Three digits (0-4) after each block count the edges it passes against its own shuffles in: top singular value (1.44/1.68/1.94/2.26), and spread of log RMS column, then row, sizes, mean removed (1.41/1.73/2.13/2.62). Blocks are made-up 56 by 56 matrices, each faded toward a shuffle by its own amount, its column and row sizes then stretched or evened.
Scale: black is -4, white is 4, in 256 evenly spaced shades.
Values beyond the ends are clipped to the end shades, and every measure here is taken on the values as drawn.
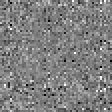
1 3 2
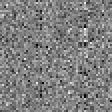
2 3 0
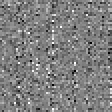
2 4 0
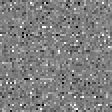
0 0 3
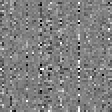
3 4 1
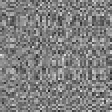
4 3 0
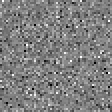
2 0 1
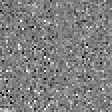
1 2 1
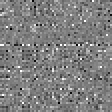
3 0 3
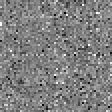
0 2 0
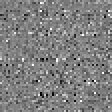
1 1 3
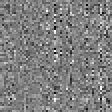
3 4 1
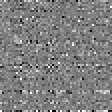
4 1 4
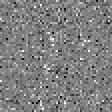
1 1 1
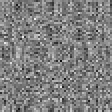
3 1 2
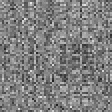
4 2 0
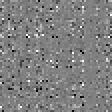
0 4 3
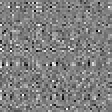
4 1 3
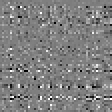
4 2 4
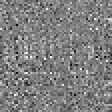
3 2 2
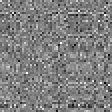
4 0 2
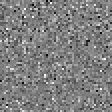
1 0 0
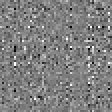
1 3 3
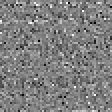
1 0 2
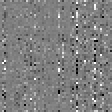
1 4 1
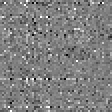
2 2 3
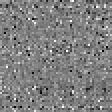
1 1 3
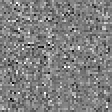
1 2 1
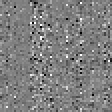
1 4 0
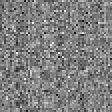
3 0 1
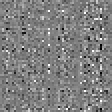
1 4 3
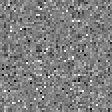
2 1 0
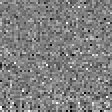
1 0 3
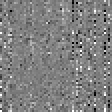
2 4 1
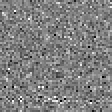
1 0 2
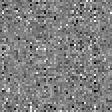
2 3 1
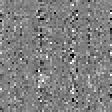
2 4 1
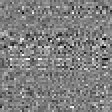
3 1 4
